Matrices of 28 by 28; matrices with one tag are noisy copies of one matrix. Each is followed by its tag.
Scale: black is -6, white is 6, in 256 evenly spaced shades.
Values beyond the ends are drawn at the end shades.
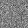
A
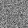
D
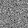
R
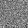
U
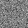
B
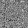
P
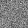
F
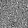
F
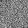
F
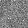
F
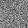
U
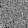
U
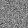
B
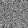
P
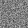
U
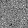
F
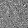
A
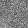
F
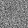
B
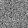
B
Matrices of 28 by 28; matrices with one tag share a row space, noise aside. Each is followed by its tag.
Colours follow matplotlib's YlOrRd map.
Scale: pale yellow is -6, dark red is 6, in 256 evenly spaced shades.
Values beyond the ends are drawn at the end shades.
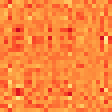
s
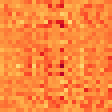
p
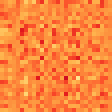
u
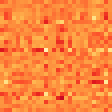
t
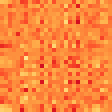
u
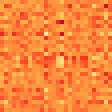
t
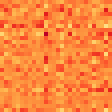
t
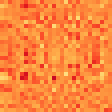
u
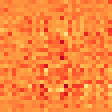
p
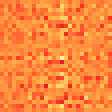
p
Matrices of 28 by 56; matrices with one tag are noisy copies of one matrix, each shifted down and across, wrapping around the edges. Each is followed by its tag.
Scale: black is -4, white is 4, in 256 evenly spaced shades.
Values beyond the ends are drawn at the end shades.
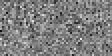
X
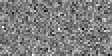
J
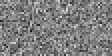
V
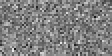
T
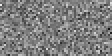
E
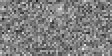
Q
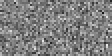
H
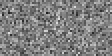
T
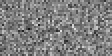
X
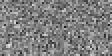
T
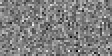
H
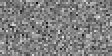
T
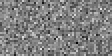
V
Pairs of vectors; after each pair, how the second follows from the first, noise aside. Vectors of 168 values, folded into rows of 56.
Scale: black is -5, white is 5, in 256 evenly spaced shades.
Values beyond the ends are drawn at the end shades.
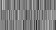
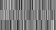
reversed.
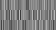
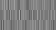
shrunk.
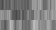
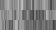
reversed.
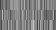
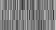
reversed, negated.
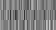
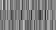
reversed.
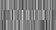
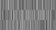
shrunk.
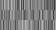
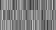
reversed, negated.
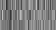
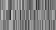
sign-scrambled.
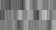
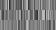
sign-scrambled.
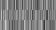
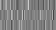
wrapped around, partly zeroed.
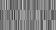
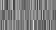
reversed.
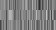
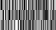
reversed, negated, scaled up.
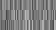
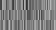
reversed, negated.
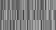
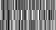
reversed, negated, scaled up.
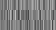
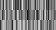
reversed, scaled up.
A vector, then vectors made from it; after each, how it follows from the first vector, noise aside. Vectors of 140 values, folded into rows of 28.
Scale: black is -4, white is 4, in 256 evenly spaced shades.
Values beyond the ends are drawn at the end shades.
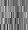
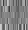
wrapped around, negated, partly zeroed.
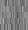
shrunk.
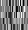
reversed, scaled up.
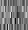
copied.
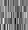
copied.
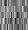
copied.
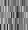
copied.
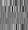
wrapped around, partly zeroed.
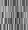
copied.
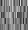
reversed, negated.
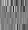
wrapped around, partly zeroed.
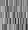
sign-scrambled.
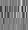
wrapped around, partly zeroed.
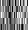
reversed, scaled up.
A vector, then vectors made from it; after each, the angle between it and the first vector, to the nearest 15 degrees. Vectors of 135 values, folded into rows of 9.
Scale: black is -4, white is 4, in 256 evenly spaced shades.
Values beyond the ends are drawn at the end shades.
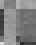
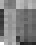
15 degrees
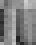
45 degrees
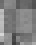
135 degrees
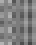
75 degrees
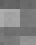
105 degrees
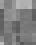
45 degrees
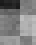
105 degrees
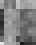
15 degrees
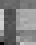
150 degrees
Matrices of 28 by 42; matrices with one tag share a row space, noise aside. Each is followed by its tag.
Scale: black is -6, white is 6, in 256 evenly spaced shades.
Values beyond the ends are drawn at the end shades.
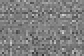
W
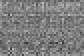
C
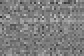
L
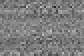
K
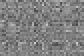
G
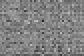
L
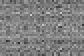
L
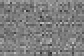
K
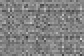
C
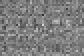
G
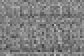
L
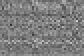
W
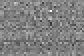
K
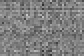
K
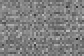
G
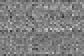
W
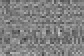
L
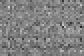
C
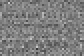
C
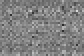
W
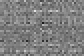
K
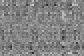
W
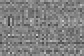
C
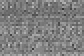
W
